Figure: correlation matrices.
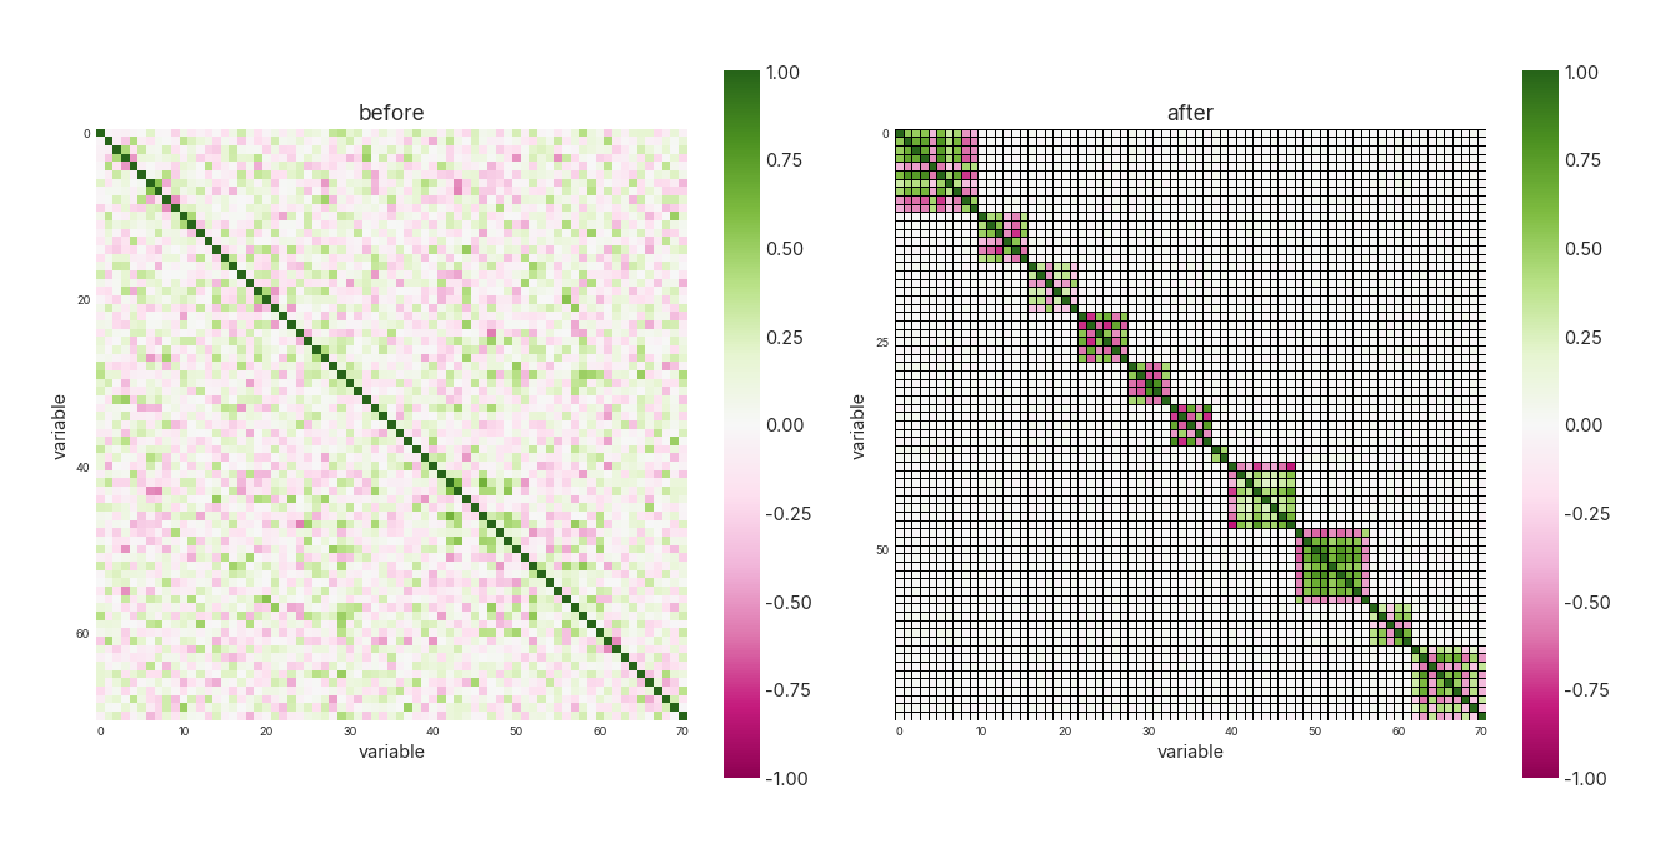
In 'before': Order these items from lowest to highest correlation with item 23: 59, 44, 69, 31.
31, 59, 69, 44
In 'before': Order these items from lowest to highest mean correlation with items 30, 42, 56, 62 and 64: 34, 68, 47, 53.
68, 53, 34, 47
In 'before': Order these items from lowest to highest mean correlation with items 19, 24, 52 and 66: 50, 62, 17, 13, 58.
50, 13, 62, 58, 17
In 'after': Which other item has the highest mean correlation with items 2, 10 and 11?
12
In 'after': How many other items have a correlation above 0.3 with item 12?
3
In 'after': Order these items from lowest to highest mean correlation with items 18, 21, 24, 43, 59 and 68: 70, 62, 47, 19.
19, 62, 70, 47
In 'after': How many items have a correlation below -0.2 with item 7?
3
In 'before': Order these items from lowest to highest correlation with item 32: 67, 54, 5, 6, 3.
67, 54, 6, 5, 3
